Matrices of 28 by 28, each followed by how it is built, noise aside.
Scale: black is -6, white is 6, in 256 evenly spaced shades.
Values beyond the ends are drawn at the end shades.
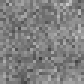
smooth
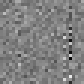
uneven columns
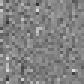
uneven columns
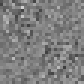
block diagonal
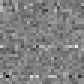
uneven rows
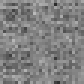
blocks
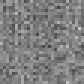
blocks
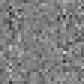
uneven columns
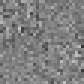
block diagonal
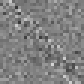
banded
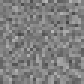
blocks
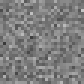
blocks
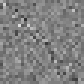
banded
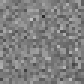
blocks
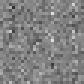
uneven columns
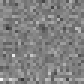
uneven rows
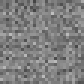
blocks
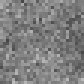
smooth
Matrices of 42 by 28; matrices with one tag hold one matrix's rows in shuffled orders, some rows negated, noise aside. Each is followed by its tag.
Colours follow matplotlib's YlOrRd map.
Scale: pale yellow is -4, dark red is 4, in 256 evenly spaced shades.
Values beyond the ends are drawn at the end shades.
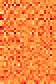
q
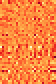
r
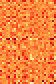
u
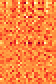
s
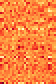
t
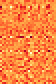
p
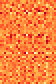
s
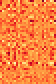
u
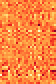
r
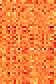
u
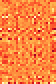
r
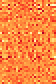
r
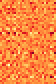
u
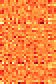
t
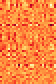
u
